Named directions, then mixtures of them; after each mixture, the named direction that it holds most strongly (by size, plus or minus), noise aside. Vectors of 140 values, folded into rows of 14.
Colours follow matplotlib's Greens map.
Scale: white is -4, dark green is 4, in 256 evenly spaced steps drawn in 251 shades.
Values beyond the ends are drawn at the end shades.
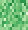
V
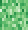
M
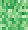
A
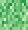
V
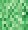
V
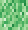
V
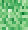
A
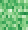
A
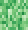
A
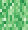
V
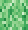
V
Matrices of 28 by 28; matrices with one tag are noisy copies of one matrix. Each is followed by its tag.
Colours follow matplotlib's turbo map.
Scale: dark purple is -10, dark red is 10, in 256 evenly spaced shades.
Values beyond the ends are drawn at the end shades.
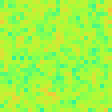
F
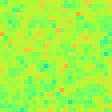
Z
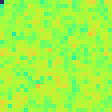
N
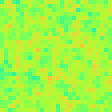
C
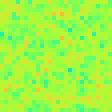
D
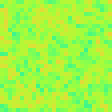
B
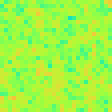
N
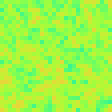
N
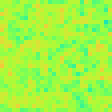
B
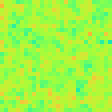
D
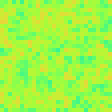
B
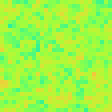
D
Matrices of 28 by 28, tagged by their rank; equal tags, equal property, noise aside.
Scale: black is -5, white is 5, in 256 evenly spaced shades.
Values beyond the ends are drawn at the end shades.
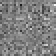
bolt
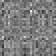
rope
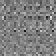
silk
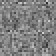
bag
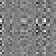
silk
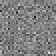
bag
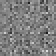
rope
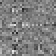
bag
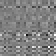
silk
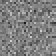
bolt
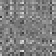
silk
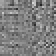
rope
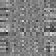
silk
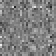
bag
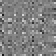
rope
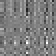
silk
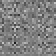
rope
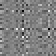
silk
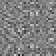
bag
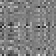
silk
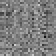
bag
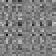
silk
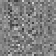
bolt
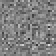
bag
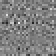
rope
